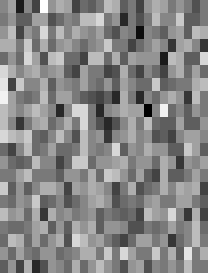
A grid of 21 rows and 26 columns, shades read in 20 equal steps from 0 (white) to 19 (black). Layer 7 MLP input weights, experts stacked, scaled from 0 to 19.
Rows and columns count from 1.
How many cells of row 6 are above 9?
12
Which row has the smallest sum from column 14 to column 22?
20
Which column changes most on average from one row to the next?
22
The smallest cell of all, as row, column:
1, 6
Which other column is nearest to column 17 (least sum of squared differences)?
7
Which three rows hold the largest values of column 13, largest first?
9, 8, 10
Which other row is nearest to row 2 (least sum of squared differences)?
16
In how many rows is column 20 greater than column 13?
11
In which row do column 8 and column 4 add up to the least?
5
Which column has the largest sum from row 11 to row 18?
26
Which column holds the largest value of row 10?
14
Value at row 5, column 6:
13
